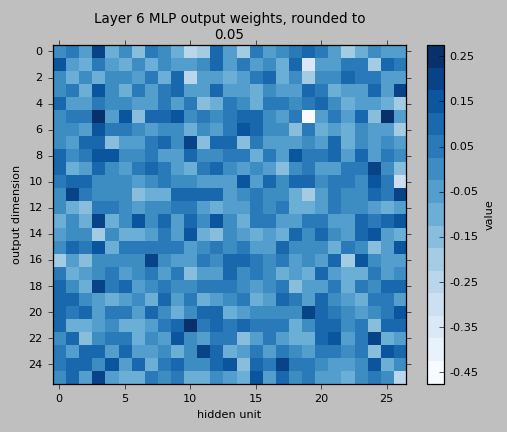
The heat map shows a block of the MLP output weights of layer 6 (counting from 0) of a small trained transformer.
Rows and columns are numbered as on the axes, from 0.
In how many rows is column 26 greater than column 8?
12
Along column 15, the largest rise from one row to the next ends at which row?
5
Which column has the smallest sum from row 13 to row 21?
22
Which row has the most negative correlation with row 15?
14
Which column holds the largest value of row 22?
24
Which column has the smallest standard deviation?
16
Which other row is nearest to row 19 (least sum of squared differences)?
4
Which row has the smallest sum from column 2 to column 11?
0
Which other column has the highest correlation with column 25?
11
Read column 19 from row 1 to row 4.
-0.35 -0.2 0.1 0.05
